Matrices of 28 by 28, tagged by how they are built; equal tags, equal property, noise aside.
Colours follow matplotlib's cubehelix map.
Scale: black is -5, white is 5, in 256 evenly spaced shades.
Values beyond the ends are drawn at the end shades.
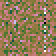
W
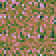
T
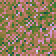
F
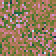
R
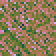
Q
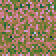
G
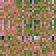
T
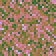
Q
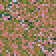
R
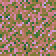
F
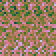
G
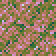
F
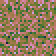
G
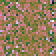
W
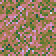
F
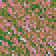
Q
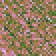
Q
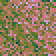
Q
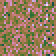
W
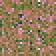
W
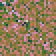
R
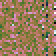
W
